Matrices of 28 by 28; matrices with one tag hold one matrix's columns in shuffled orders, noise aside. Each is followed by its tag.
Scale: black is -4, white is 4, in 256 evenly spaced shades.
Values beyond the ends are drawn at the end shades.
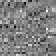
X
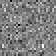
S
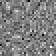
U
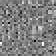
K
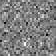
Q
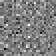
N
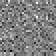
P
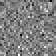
U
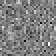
K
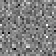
N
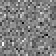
Q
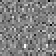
S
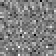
U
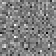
N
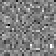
S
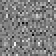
Q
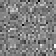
S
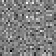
P
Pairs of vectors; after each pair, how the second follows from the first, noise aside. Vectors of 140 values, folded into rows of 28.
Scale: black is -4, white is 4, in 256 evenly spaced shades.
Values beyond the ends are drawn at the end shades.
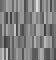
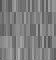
reversed, shrunk.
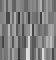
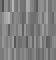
reversed, shrunk.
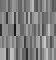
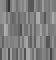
wrapped around, shrunk.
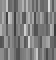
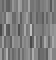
reversed, shrunk.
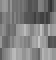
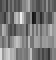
wrapped around, negated.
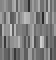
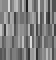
shuffled.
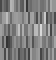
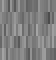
reversed, shrunk.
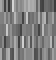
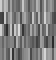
shuffled.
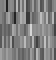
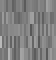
wrapped around, negated, shrunk.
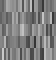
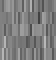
shrunk.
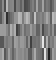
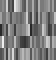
shuffled.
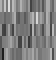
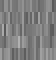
reversed, shrunk.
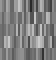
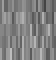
wrapped around, shrunk.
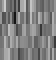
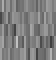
reversed, shrunk.
